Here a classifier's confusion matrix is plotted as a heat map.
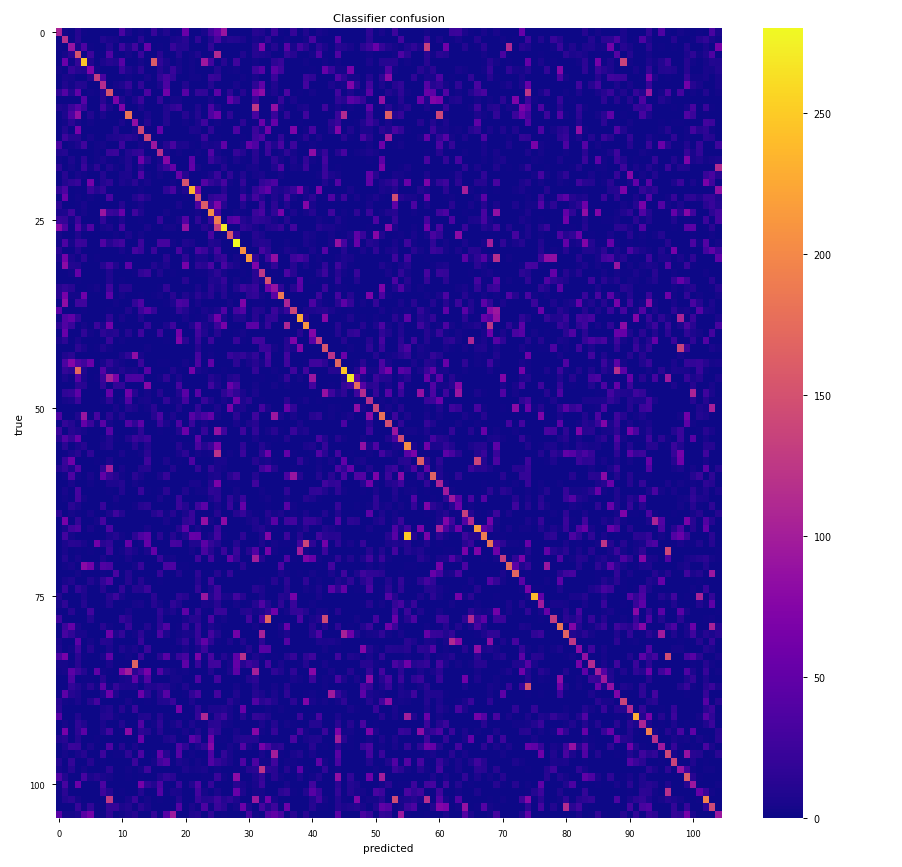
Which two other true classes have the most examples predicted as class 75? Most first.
15, 95
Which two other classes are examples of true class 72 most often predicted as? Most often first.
103, 59
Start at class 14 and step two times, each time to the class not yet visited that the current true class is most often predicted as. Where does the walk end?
86
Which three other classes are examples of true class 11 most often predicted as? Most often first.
52, 60, 45
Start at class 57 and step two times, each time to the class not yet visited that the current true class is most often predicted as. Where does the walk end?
60
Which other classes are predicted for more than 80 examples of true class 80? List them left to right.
32, 45, 95
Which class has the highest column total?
25
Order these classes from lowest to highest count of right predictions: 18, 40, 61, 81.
18, 40, 61, 81
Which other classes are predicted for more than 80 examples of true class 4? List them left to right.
15, 23, 89
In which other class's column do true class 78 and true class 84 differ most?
12
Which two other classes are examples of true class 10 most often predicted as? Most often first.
31, 34
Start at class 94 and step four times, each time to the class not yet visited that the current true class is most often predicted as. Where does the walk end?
8
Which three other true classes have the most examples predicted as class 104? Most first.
18, 21, 2
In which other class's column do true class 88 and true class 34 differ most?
43
